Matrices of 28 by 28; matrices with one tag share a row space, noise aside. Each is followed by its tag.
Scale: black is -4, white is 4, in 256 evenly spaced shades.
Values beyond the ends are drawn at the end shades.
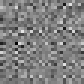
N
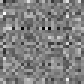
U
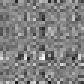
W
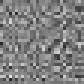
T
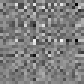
W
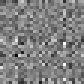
N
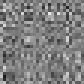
U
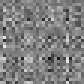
U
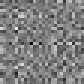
N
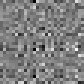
W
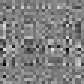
U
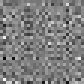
U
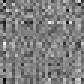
U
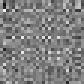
U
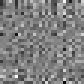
N
